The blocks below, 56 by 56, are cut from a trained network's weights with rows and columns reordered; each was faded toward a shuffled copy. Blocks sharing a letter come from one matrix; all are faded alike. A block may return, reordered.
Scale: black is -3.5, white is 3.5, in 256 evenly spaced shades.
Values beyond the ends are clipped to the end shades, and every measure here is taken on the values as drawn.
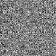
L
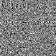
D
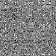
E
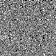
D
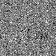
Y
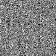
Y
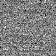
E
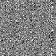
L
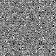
E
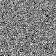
D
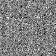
Y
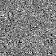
D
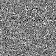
D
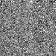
Y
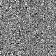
Y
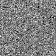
Y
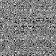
E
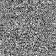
E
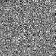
L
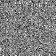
Y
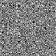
L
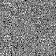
D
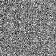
Y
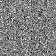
Y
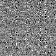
E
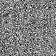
Y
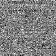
E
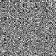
L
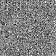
Y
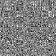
L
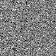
D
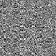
L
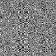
L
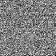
E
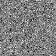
D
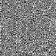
L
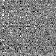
E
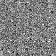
Y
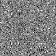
D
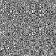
L
